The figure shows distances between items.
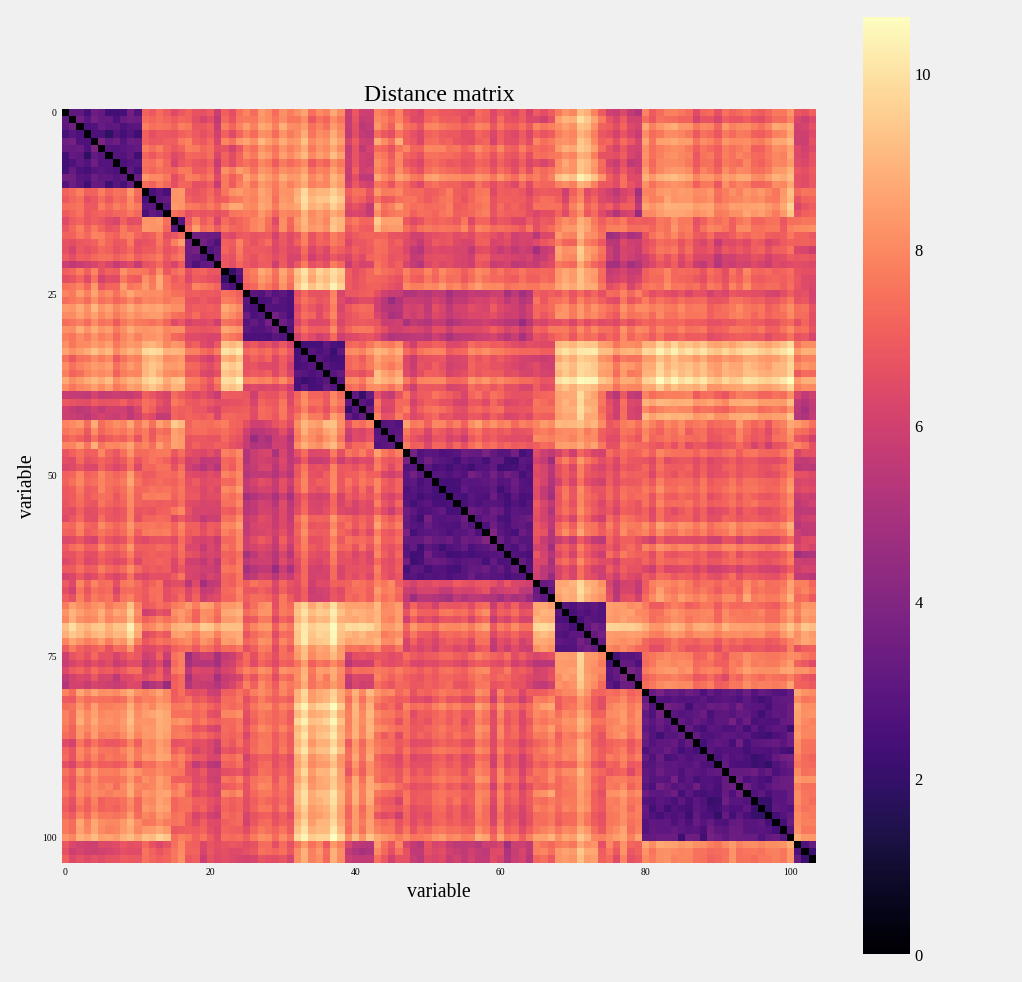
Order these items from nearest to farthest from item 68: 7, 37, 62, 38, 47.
47, 62, 7, 38, 37
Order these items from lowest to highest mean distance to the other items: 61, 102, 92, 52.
61, 52, 92, 102
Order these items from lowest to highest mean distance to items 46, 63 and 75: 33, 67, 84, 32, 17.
17, 67, 84, 32, 33
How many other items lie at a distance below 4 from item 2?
10
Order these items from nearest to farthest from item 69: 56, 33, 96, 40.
56, 96, 40, 33
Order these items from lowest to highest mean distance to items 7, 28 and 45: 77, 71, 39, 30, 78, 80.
30, 39, 78, 77, 80, 71
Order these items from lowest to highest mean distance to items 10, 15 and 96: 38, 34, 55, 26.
55, 26, 34, 38
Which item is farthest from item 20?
71
